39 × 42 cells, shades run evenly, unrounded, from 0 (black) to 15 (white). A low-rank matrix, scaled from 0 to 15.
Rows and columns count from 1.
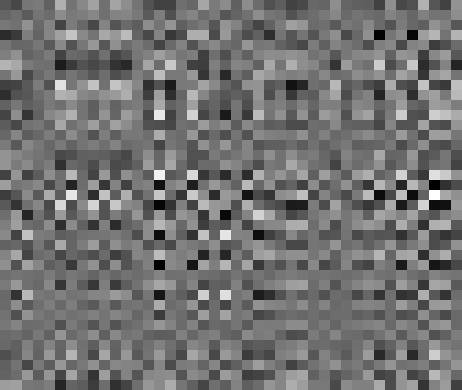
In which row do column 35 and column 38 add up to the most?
7
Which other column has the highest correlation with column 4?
23
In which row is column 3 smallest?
22
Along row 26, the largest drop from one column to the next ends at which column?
39
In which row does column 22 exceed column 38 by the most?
20
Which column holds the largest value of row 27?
21
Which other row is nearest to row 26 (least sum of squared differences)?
8
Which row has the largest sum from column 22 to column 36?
26
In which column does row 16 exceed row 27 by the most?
15
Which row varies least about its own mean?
28
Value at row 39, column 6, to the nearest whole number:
2
